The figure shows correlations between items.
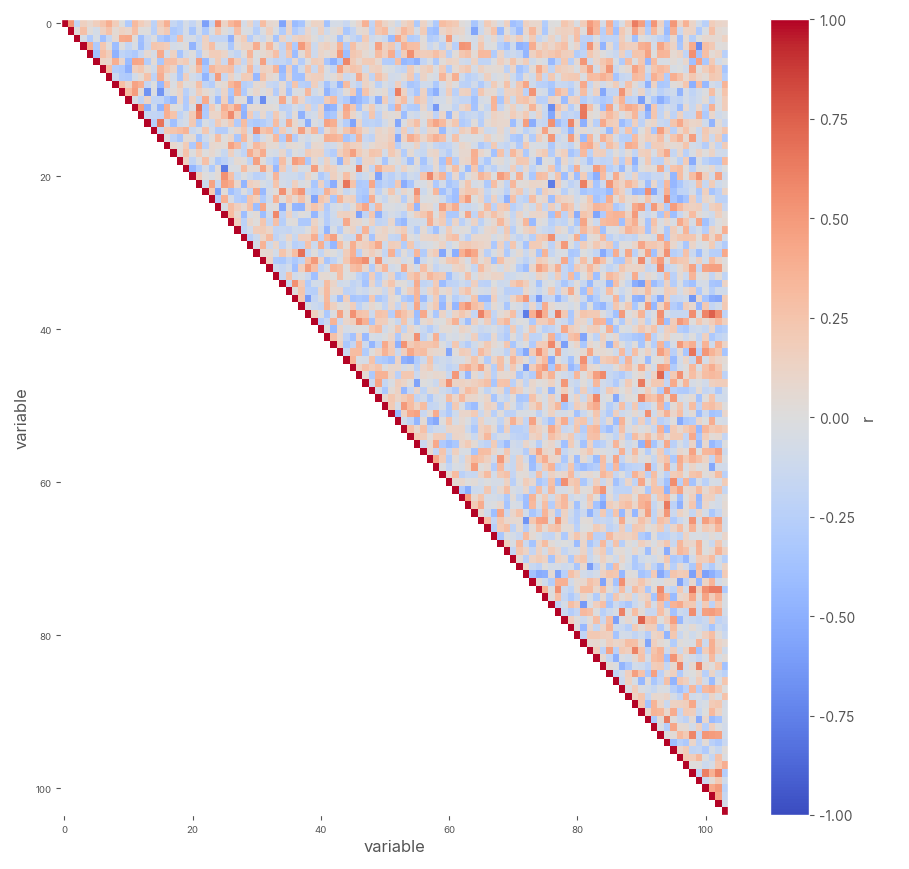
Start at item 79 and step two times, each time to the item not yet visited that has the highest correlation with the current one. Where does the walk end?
15
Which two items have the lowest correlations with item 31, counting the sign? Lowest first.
10, 55
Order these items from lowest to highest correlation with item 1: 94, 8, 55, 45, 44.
94, 44, 45, 55, 8
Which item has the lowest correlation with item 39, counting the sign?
23
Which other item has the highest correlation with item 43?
98
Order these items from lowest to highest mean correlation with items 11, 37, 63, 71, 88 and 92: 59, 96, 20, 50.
96, 50, 59, 20
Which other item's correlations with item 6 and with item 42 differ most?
85
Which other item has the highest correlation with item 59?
24
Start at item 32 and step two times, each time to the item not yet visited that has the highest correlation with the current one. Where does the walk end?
46
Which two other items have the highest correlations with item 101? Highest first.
38, 74
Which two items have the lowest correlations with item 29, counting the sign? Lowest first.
10, 42
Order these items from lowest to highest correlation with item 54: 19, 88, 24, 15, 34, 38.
88, 34, 19, 38, 24, 15
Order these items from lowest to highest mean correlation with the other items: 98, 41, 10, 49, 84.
10, 41, 84, 49, 98
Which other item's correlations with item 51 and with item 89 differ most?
91
